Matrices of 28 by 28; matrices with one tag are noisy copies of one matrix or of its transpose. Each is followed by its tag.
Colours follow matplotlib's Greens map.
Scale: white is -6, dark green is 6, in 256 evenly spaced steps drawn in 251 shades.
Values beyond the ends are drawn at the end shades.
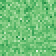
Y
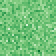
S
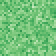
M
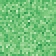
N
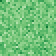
Y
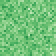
M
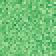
N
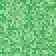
Y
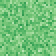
M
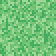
M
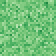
Y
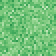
N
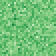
N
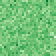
M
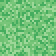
N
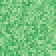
M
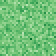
Y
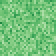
N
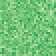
Y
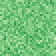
M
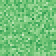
Y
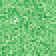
S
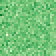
M
